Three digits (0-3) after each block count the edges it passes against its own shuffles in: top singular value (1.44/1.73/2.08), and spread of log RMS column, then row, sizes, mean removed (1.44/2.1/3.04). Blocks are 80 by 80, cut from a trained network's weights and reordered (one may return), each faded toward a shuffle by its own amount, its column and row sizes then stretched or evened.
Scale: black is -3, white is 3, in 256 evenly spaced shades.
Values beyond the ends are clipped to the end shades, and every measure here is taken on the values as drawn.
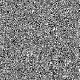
1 1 0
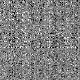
1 1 2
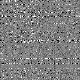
0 1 3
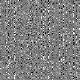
0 3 1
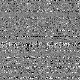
1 1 3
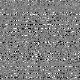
0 1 3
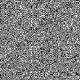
2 1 1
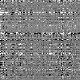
2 2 3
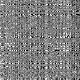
3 0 3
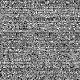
2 0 0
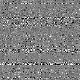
3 1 3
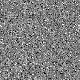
1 0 0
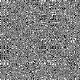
3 2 1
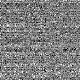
2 1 0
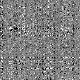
1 2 2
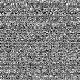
2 0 1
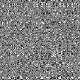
3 1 2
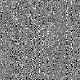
2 3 0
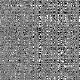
2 3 1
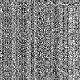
3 1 1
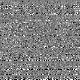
2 0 3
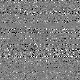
0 1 3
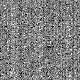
1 0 1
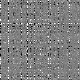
2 3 2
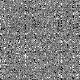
1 2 0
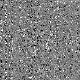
0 2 1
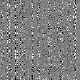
2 3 1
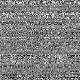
2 0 3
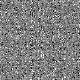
0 2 0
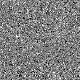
0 0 1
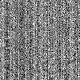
3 0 0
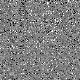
0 1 2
